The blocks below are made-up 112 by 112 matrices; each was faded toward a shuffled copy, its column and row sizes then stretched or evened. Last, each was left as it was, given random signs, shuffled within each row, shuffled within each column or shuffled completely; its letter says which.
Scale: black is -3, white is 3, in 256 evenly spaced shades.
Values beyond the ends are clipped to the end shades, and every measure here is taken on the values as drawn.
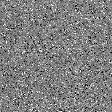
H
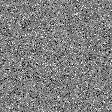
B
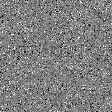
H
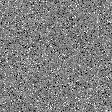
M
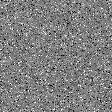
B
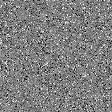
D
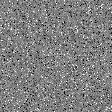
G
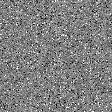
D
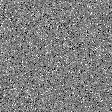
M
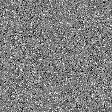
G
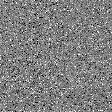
D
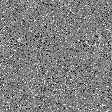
B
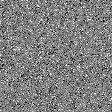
B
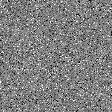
B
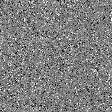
D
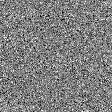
B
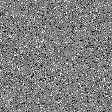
G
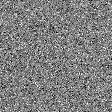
M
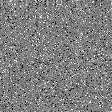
H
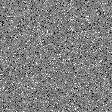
B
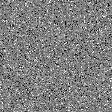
D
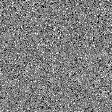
D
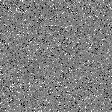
B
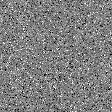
G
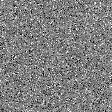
G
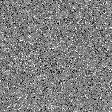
B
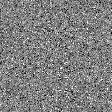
H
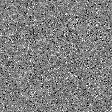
H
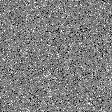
B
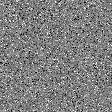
M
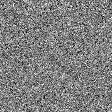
B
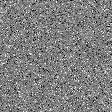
M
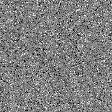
D
